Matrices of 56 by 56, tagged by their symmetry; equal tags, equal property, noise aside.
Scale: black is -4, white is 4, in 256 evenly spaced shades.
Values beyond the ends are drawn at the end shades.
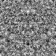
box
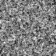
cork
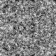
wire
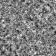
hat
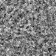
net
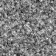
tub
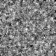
hat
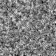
net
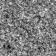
hat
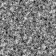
tub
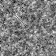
net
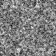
tub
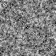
net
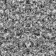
box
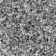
hat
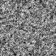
tub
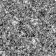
hat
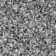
hat
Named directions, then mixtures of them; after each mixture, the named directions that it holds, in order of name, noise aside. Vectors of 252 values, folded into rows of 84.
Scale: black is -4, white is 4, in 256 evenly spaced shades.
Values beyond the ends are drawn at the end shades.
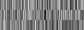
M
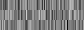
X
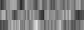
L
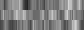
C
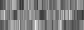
L, M.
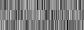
M, X.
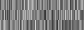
M.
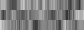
C, L.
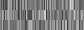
M, X.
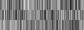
C, M.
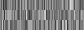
M, X.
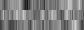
C.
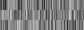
L, X.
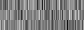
M, X.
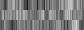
C, X.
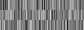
X.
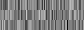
X.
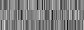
M, X.
